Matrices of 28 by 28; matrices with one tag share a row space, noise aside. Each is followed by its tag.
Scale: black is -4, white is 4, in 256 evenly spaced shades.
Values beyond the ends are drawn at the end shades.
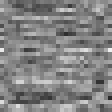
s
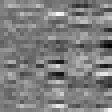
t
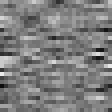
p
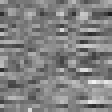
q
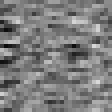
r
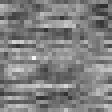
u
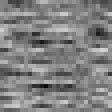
u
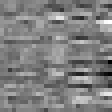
t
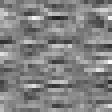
p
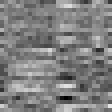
s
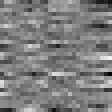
p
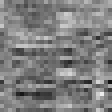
s
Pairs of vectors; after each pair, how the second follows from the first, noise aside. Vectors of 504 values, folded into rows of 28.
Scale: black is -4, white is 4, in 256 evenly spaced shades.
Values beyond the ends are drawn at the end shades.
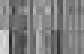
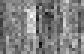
wrapped around.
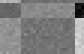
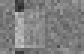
wrapped around, shrunk.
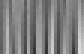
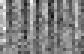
reversed.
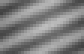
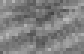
wrapped around, shrunk.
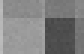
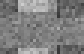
wrapped around, negated, partly zeroed.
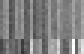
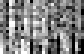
negated, scaled up.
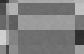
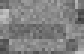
reversed, negated, shrunk.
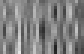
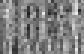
wrapped around.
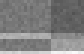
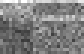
reversed.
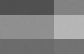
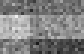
reversed.
